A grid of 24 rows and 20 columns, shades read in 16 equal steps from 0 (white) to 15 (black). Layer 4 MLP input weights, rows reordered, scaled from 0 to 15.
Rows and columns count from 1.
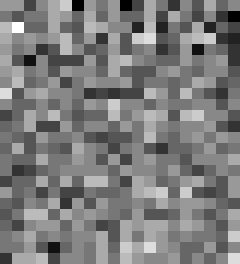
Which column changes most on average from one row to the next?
17
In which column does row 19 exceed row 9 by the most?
1
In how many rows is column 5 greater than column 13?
15
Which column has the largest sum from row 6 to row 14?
20
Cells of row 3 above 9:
6
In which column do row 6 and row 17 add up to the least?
8
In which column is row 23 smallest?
13
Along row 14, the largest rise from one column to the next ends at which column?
3
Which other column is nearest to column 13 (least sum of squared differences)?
16
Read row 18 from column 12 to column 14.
5 4 3
